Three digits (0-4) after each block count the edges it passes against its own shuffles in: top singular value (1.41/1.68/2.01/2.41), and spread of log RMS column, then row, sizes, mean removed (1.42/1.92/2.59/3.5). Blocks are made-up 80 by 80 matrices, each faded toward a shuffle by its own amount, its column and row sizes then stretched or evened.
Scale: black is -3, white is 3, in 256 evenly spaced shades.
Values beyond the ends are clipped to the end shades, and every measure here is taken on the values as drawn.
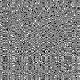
4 0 1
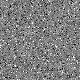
0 0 0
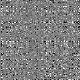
3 3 3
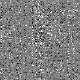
1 3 2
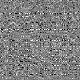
3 0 3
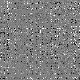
0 3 3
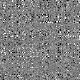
0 3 3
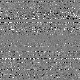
1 0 4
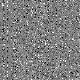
0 3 0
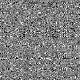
2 0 3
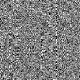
3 2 0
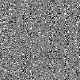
2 3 2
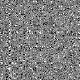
2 2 1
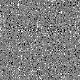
1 2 1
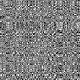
4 1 2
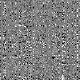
0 4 2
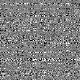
2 2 4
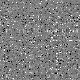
1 1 1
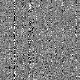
2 3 1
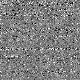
0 0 3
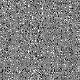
2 2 1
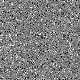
1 0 1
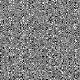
3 3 0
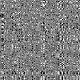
4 3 1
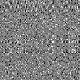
4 1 2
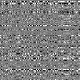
4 1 4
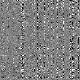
3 4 2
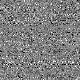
2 0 3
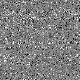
1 1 2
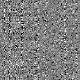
3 3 0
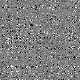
0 2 3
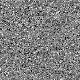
0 0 1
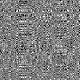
4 2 2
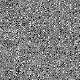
1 2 1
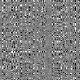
4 4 2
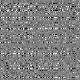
4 1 4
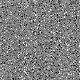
2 1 0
